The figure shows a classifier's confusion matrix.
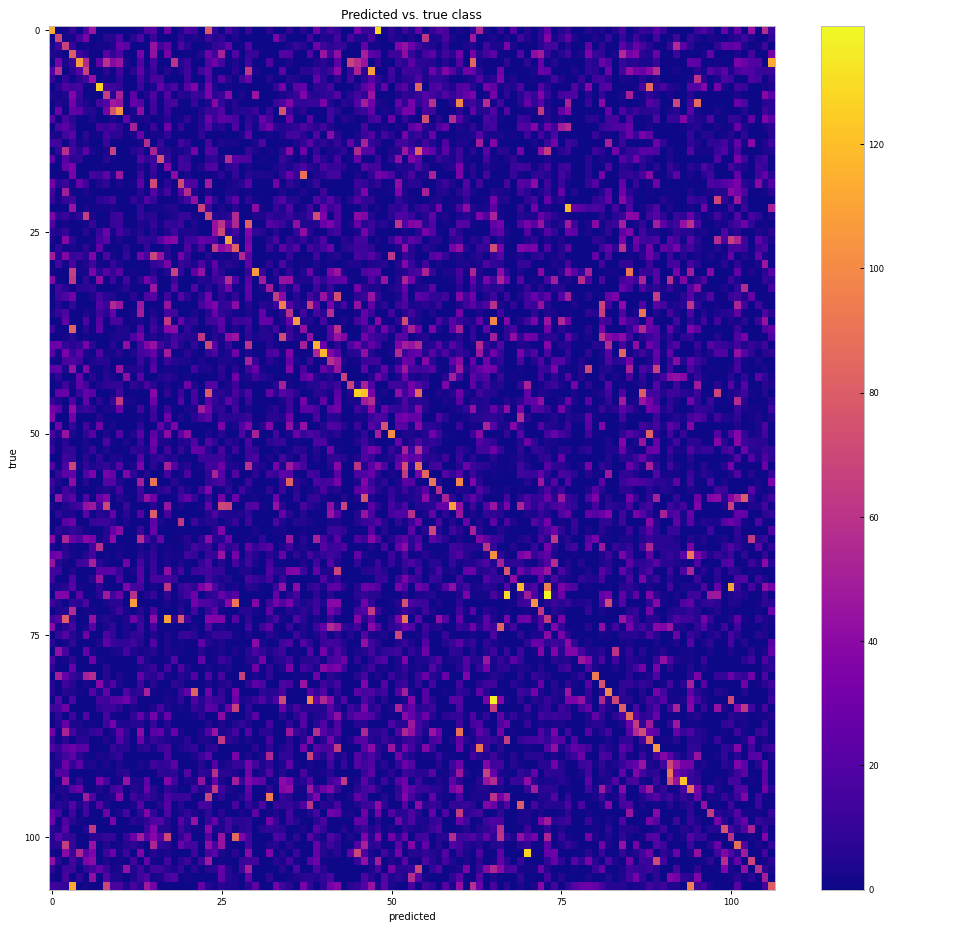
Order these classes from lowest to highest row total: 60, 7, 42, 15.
60, 42, 15, 7
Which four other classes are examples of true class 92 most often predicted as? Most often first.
91, 64, 24, 60
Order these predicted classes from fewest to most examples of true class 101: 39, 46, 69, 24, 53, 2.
69, 24, 39, 53, 46, 2
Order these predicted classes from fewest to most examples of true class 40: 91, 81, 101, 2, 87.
81, 87, 91, 2, 101
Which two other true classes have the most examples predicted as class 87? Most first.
35, 45
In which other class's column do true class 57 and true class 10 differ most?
9
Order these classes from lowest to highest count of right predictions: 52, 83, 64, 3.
52, 64, 83, 3
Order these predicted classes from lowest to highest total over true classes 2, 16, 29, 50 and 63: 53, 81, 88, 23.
81, 23, 53, 88
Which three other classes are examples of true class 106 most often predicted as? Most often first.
3, 94, 8
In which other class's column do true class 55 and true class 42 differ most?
79
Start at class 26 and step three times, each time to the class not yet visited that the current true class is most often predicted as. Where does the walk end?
65
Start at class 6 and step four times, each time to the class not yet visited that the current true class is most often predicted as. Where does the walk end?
70
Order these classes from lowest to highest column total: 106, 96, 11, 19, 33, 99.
96, 11, 99, 33, 19, 106
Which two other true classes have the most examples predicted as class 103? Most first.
63, 99
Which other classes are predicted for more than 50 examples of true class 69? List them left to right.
17, 73, 100
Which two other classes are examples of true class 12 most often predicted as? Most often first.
76, 75
